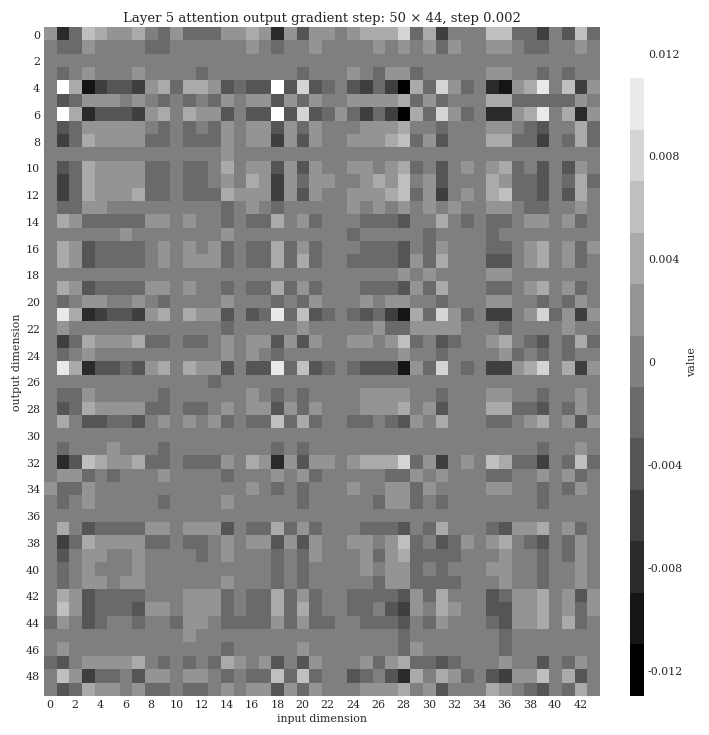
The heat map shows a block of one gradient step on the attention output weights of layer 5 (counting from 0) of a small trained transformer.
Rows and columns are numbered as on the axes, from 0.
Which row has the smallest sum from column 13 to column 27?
4
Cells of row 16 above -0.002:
26
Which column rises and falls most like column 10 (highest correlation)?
15
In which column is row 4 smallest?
28
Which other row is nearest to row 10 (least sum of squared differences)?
38
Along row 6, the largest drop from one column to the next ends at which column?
19
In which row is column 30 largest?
0
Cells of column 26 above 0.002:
3
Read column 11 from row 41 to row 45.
0 0.002 0.002 0.002 0.002
